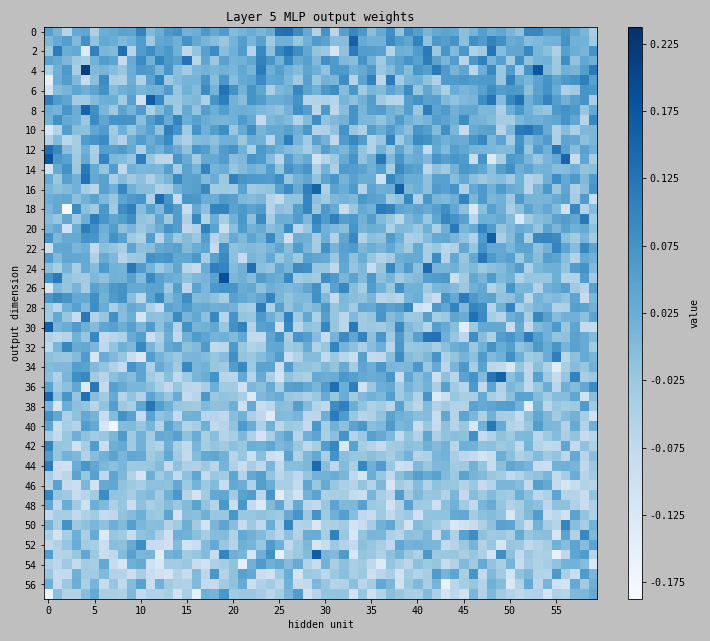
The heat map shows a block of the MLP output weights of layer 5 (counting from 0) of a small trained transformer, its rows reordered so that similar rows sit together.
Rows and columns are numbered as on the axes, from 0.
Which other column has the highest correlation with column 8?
43
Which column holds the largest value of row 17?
12
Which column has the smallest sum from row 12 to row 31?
52
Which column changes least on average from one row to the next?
54
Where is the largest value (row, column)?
4, 4
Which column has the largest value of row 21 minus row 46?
48
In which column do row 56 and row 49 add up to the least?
50
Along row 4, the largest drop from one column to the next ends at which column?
5
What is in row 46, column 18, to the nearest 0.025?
0
